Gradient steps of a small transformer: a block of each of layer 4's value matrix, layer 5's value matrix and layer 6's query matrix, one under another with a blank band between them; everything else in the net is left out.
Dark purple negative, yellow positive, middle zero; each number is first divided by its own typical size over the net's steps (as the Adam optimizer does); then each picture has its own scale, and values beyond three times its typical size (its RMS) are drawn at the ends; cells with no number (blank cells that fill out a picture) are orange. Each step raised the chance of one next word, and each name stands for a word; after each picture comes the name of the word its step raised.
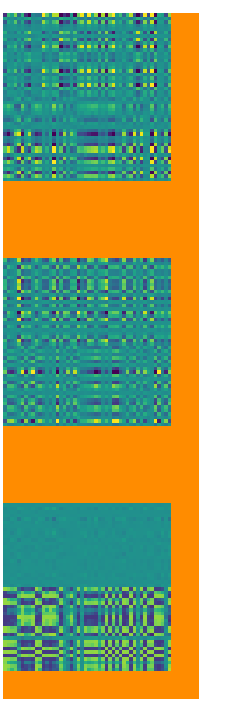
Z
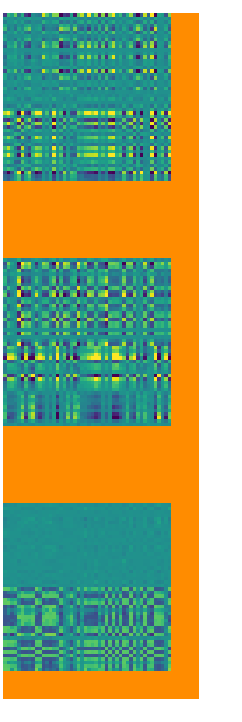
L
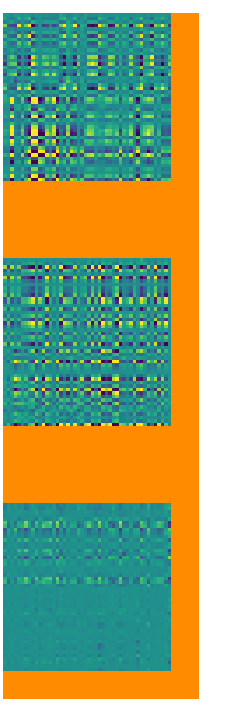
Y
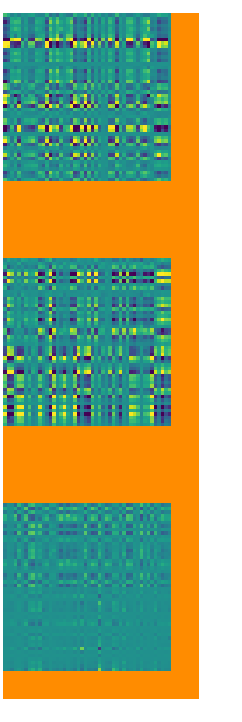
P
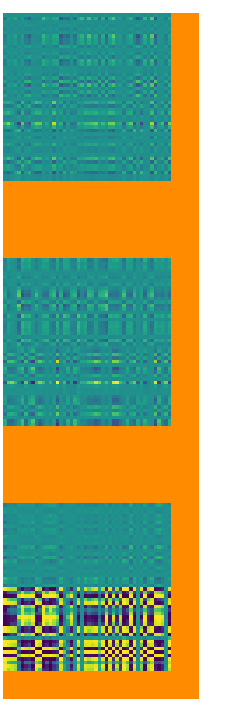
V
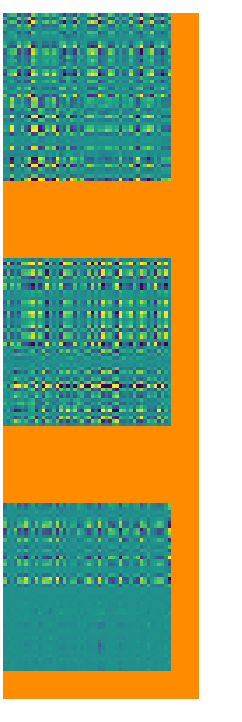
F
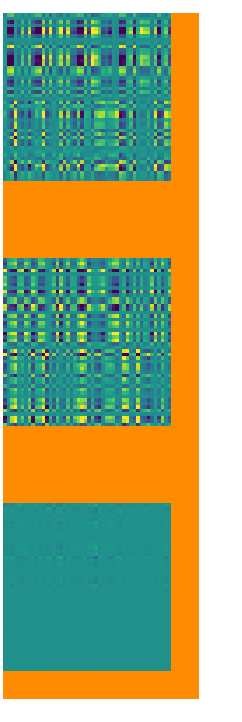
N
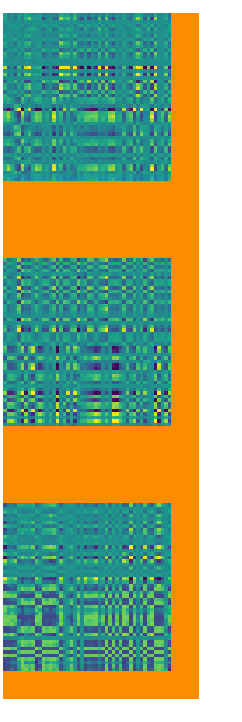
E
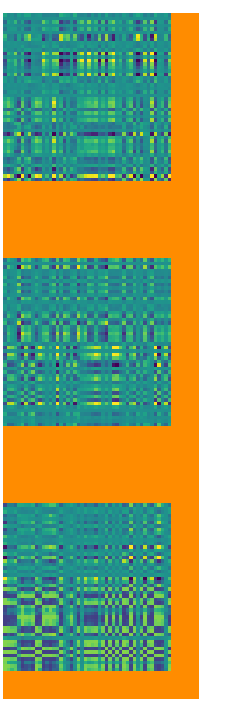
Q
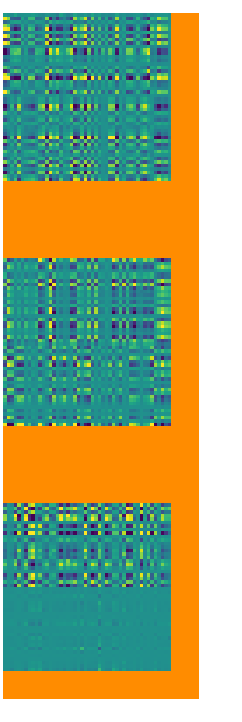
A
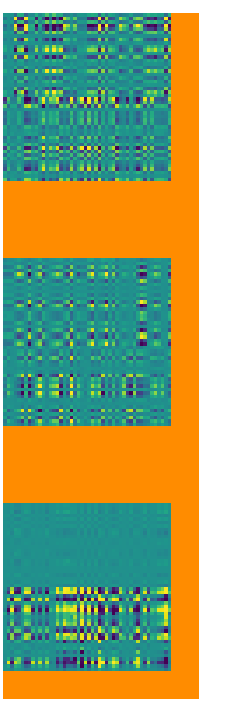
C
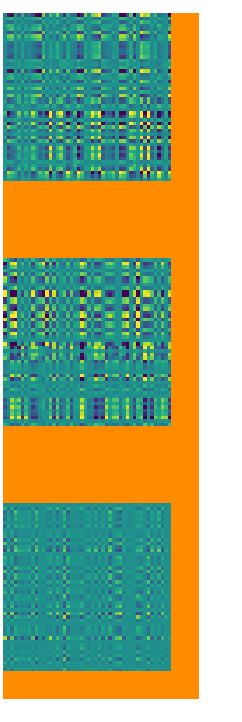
L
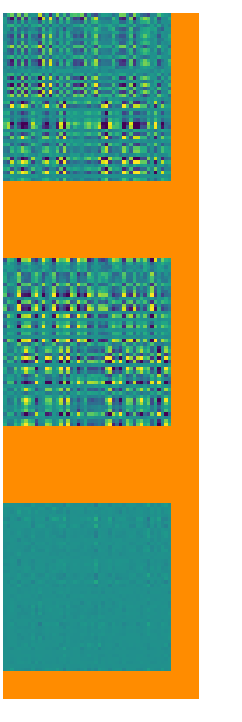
V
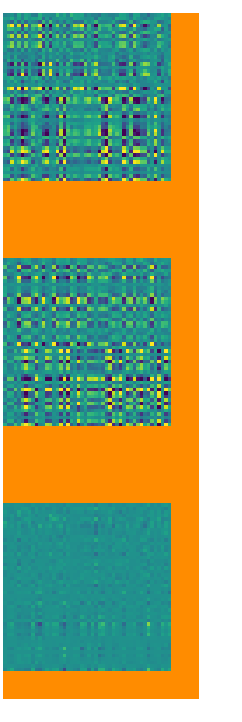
Y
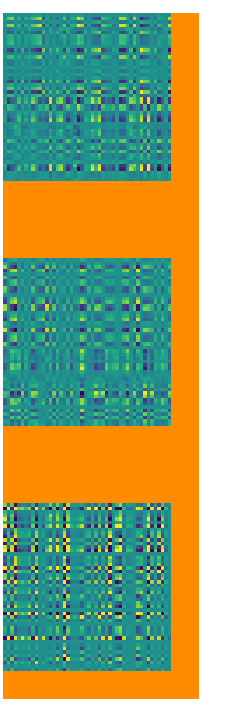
C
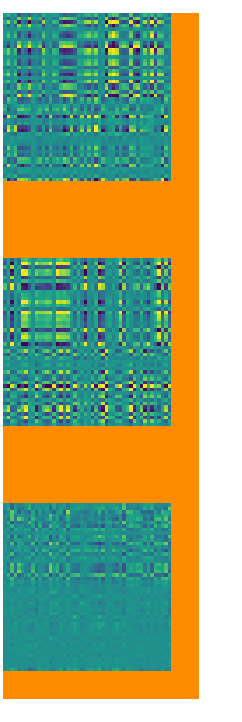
F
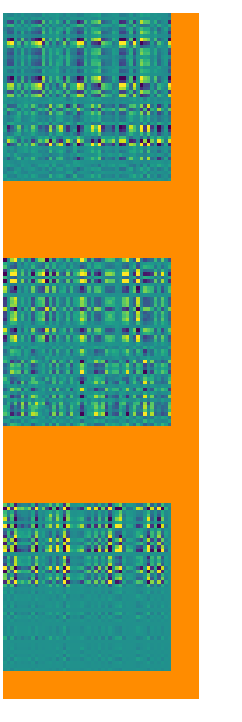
P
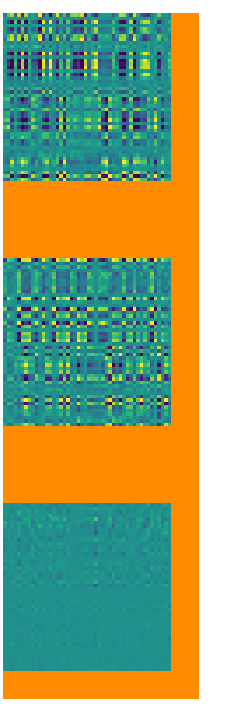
Q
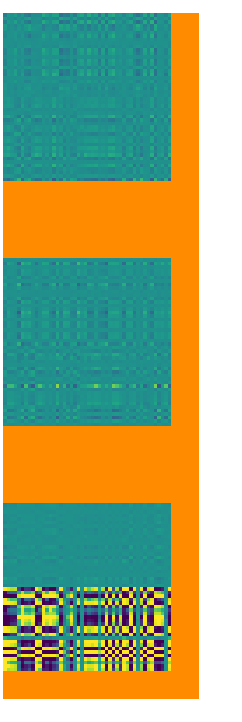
F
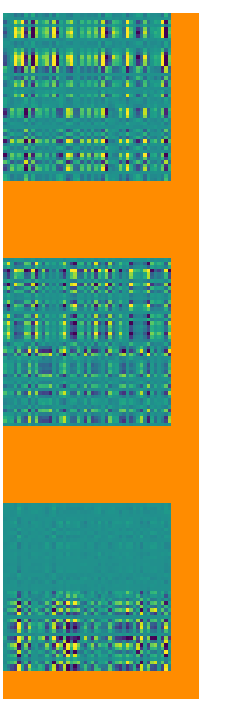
N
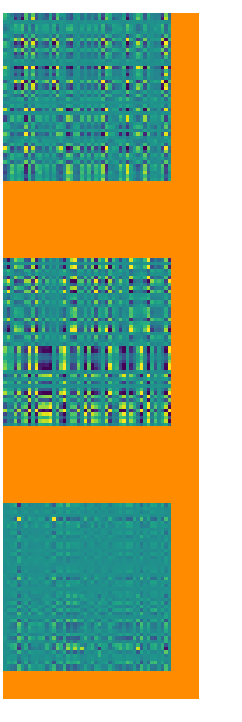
E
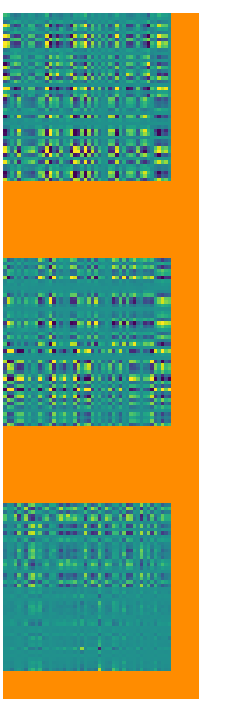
Y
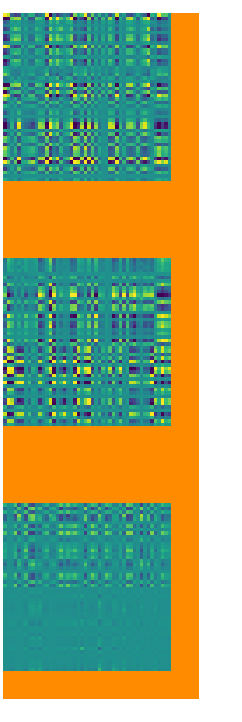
V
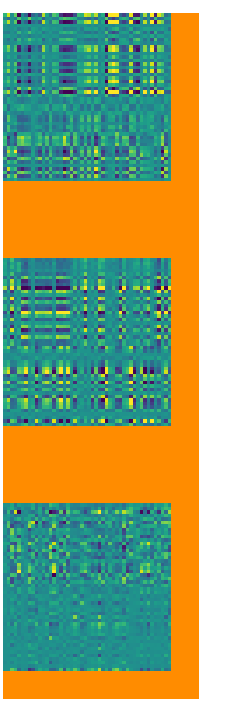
Z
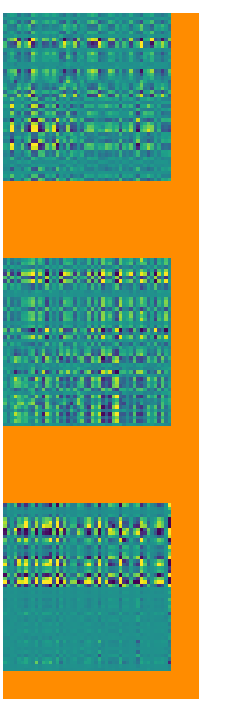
P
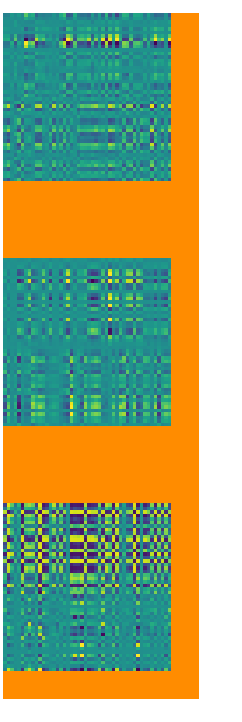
P
